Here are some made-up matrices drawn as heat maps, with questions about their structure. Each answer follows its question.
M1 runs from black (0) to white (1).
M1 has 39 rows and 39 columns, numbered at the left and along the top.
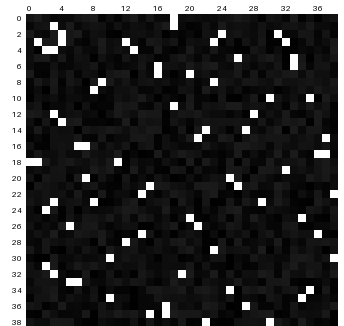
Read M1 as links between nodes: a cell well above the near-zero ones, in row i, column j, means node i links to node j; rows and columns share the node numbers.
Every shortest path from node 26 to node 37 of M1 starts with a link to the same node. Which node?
node 21
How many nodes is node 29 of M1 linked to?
1
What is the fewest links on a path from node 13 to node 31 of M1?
3
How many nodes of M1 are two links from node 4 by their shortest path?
6
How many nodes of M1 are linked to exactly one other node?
9
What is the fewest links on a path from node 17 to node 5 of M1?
5
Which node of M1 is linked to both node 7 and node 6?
node 16
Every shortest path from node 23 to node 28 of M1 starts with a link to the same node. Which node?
node 3
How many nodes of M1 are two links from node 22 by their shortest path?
2
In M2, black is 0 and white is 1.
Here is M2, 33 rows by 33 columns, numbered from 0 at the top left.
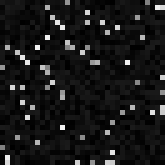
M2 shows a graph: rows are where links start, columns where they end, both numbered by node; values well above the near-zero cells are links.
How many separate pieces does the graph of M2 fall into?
2
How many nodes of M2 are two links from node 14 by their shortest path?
4
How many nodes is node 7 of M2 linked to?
2
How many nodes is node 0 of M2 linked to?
2
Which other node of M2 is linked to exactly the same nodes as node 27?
node 10
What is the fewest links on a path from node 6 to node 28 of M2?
6
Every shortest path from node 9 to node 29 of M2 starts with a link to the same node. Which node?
node 13
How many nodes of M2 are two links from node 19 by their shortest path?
3
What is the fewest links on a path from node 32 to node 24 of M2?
2
